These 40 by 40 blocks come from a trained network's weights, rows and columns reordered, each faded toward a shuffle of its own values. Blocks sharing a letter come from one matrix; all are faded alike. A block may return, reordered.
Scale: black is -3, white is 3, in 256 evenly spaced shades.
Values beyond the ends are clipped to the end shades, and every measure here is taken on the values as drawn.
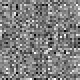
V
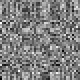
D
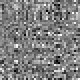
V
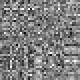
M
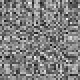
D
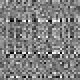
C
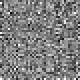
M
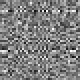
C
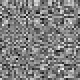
D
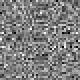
M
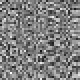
D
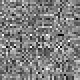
M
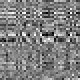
C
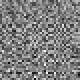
D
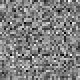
M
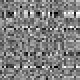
C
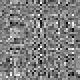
V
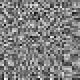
D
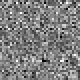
M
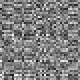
C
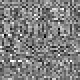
M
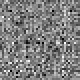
M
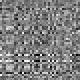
C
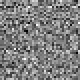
M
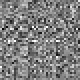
M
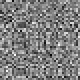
D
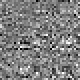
V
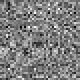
M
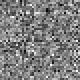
M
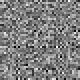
M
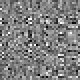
V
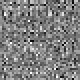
V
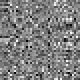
V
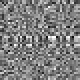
C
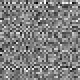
C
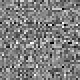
M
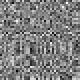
D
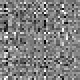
V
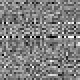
C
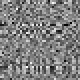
C
